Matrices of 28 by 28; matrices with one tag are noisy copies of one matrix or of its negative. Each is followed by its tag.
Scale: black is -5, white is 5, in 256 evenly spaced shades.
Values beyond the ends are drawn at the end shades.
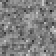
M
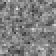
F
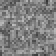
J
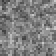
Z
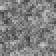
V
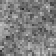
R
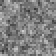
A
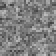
F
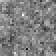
Z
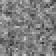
Z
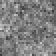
R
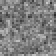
J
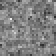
V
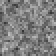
A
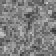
M
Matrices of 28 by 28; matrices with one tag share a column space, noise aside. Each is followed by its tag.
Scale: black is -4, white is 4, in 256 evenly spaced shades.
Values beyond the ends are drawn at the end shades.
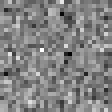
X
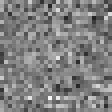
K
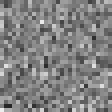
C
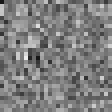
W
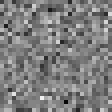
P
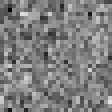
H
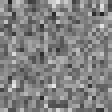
K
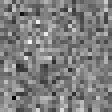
P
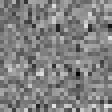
C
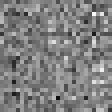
P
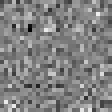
C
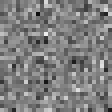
P
